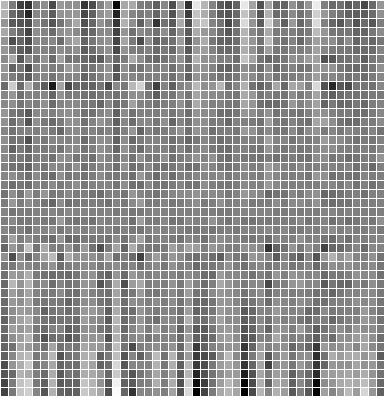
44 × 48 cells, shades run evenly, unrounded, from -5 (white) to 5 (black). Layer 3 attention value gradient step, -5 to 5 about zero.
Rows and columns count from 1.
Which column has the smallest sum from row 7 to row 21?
40
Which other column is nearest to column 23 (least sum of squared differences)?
32
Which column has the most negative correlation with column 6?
35
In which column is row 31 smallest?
4
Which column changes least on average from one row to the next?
30
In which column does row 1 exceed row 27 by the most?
15
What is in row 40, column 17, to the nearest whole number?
0
